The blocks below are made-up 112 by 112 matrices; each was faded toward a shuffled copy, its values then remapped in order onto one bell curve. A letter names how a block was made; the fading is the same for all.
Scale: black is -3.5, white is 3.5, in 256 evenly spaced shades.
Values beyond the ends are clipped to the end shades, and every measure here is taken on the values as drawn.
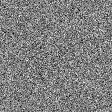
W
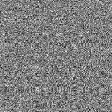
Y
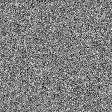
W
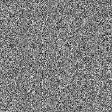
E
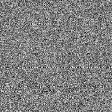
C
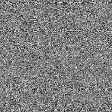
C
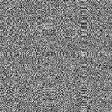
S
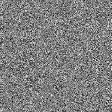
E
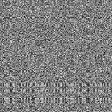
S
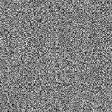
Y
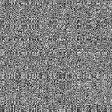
S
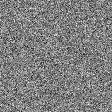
W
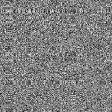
Y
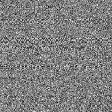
C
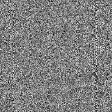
E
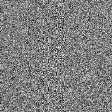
E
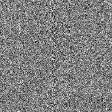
E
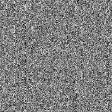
E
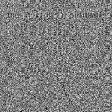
Y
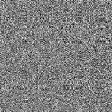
Y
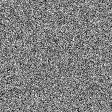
W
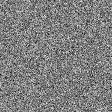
W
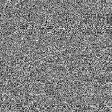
C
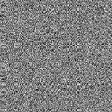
S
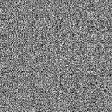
Y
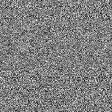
C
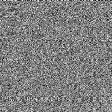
C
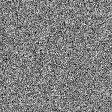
W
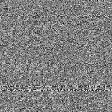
C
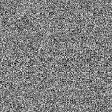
C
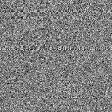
C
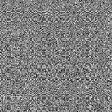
S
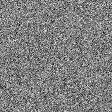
W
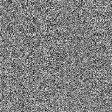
E
